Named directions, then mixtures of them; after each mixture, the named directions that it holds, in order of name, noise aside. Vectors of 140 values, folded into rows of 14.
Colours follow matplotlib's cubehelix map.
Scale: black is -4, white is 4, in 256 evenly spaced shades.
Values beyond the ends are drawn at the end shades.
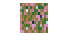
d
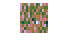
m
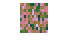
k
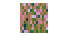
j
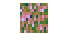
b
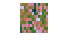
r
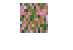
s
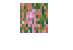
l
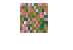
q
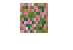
d, q.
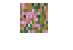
k, l, s.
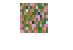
d.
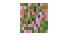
m, r, s.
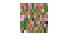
b, j, m.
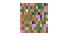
d.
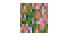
l.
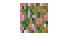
d, j, m.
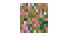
q.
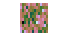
d, l, m.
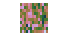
d, l, r.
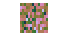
m, q, r.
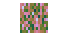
k, q, r.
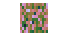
d, j.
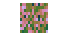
k, s.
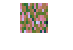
b, m.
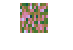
b.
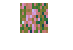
l.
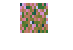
d, j, s.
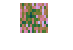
l.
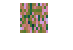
b, k, l.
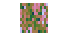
l, r, s.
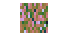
b, m.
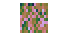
q, r.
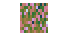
d, m.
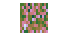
j, m.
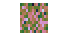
k, q.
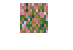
q, s.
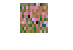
m.
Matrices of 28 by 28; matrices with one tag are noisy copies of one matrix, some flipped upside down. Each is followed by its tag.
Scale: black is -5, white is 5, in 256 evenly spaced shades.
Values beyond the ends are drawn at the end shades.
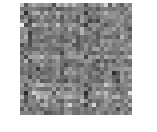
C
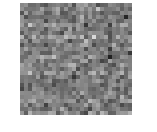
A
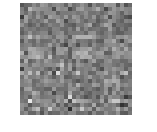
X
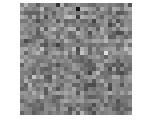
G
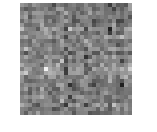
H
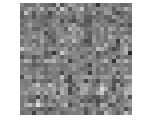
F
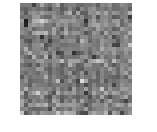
C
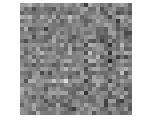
A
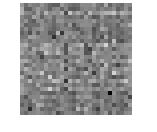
H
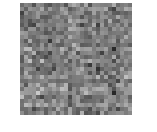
F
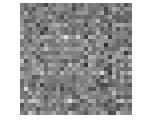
A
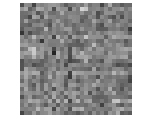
X
